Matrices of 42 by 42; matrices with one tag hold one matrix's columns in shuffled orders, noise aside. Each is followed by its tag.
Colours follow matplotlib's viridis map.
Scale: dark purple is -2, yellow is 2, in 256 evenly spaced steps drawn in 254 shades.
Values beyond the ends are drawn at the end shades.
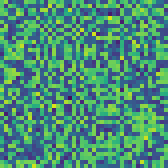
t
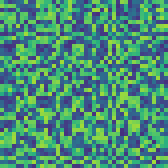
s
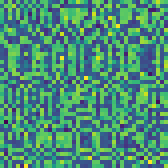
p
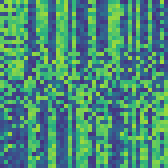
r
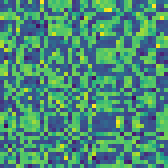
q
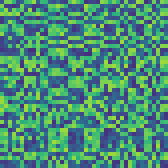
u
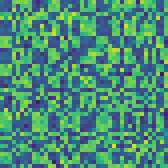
q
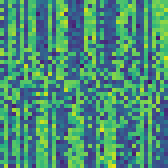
r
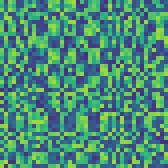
q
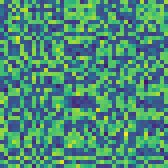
s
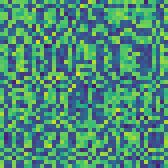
p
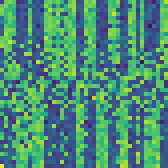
r
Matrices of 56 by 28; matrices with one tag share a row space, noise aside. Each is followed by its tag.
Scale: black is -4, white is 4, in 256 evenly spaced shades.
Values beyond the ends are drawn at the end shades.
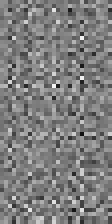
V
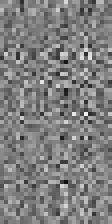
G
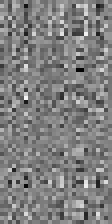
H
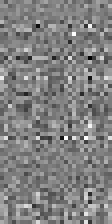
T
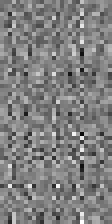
V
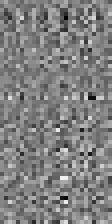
G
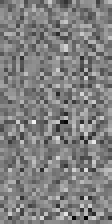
G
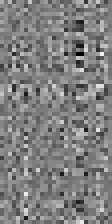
H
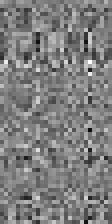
T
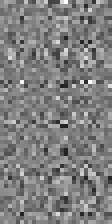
G
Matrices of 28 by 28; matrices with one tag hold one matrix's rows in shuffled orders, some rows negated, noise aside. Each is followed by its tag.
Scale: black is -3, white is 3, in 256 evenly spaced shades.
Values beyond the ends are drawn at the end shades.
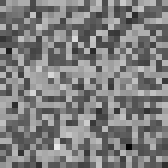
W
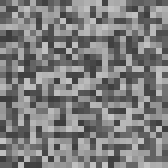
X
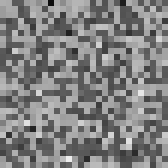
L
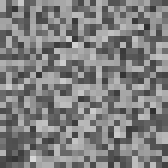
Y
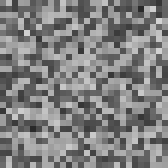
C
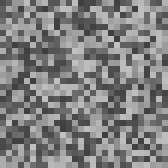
Y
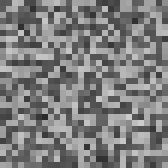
C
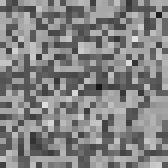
X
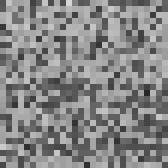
W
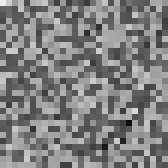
Y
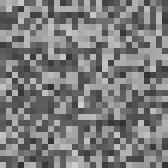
L
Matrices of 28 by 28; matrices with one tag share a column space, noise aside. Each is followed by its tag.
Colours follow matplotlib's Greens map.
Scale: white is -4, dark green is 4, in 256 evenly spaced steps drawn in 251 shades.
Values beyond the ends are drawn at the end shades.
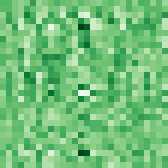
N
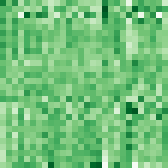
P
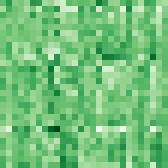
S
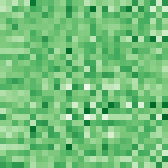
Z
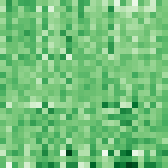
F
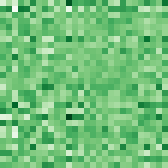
Z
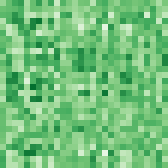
N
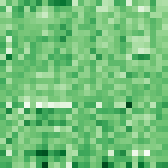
F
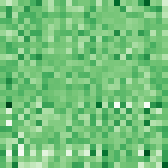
F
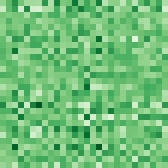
Z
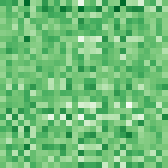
Z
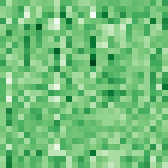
N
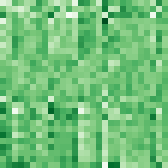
P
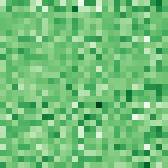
Z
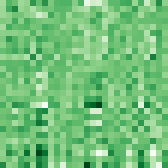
F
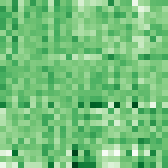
F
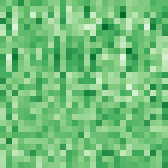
N
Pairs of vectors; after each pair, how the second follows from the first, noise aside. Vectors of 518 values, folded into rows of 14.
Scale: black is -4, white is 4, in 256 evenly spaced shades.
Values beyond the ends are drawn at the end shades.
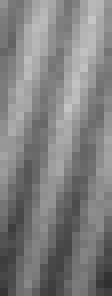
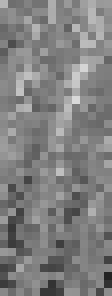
partly zeroed.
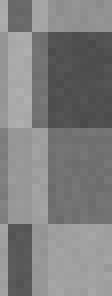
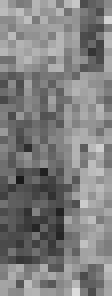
reversed.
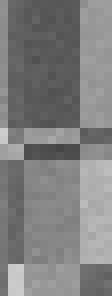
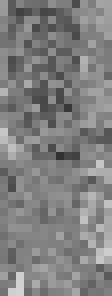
partly zeroed.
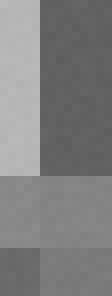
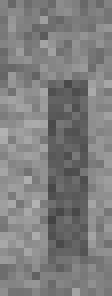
wrapped around, negated, shrunk.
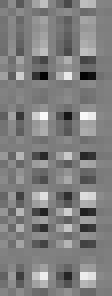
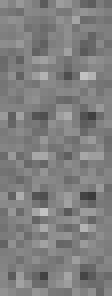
negated, shrunk.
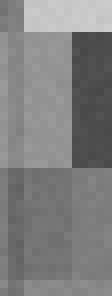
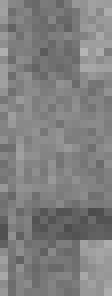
wrapped around, negated, shrunk.
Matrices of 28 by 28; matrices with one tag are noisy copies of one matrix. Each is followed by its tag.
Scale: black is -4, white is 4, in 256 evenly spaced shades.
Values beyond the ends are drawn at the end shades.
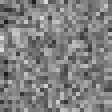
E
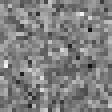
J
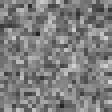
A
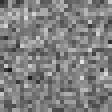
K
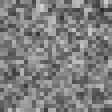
A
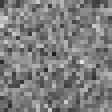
K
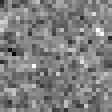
K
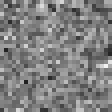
A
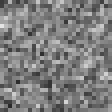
K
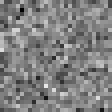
E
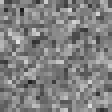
E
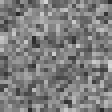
E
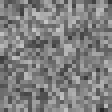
E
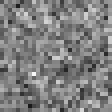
J
